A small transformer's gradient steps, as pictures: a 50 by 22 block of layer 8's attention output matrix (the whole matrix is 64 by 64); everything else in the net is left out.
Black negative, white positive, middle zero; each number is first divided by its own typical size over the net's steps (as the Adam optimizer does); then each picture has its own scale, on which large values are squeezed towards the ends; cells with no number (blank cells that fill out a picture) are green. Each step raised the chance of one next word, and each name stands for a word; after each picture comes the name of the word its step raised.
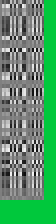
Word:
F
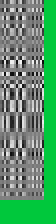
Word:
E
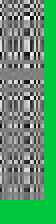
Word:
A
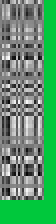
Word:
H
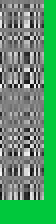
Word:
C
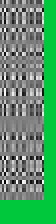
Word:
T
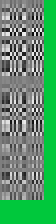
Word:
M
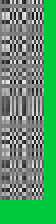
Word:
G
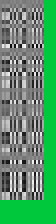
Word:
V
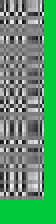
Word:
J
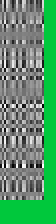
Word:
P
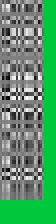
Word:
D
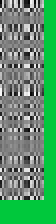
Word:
T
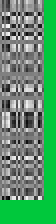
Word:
A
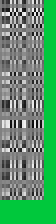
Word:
A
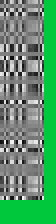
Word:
H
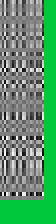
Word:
C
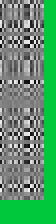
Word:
G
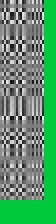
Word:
G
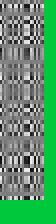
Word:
D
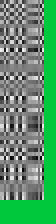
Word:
D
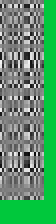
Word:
E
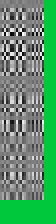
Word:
M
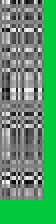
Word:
T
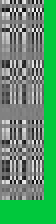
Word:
T
